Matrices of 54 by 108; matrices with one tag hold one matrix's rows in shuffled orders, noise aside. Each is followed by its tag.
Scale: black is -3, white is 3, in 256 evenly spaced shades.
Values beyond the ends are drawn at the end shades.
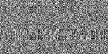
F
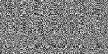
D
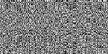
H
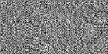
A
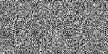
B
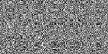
D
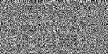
F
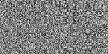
H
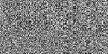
H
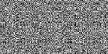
B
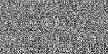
F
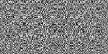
D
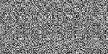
B
